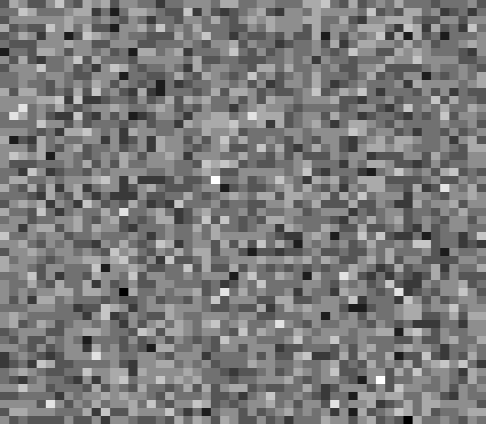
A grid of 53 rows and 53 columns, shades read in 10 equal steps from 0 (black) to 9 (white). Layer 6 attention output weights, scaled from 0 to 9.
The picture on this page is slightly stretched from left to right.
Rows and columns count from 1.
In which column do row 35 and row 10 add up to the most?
28
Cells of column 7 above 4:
21
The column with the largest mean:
3
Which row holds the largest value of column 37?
51
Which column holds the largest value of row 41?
31
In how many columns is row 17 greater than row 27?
26
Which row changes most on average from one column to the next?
5
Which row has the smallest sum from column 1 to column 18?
25
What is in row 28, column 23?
7
